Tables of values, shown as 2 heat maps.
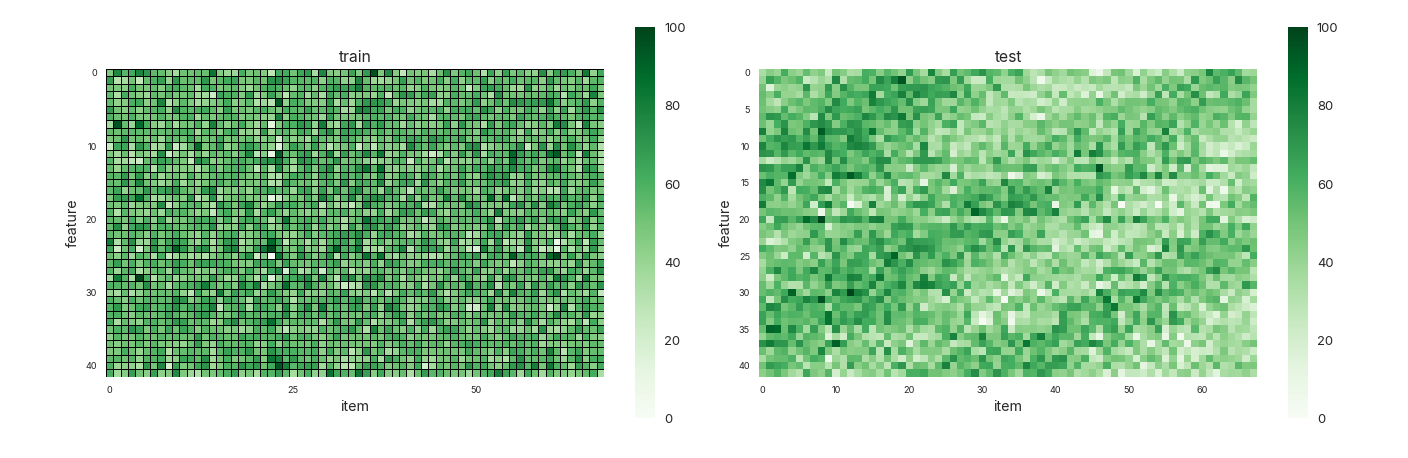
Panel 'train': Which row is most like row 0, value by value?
21
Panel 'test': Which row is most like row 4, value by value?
5
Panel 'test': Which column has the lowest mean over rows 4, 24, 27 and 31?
33
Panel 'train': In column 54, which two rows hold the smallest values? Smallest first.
23, 39
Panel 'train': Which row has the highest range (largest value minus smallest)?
25
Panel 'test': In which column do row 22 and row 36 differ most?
15
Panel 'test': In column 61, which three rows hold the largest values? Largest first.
0, 22, 27
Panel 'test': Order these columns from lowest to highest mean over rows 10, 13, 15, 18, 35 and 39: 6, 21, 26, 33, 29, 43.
21, 26, 29, 6, 43, 33
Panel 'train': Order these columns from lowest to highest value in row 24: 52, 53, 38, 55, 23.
55, 52, 38, 23, 53
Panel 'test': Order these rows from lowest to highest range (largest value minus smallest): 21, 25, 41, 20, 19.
21, 41, 25, 19, 20
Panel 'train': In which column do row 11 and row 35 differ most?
61
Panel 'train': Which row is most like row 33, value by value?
36
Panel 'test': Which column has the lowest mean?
67
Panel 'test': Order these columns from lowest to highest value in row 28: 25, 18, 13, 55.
18, 25, 55, 13
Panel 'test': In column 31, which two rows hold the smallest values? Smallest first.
34, 33
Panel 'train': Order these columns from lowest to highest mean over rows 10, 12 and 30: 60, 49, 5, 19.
60, 5, 49, 19
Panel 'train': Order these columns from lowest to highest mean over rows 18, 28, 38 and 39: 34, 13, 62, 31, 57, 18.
31, 34, 62, 57, 13, 18
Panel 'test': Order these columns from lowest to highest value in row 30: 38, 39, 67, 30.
38, 67, 39, 30
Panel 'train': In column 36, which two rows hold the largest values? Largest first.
0, 35
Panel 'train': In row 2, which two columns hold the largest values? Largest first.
34, 57
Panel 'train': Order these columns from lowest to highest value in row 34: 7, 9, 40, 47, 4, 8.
4, 47, 7, 8, 40, 9
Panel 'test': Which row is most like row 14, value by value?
30
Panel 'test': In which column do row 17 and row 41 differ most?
49
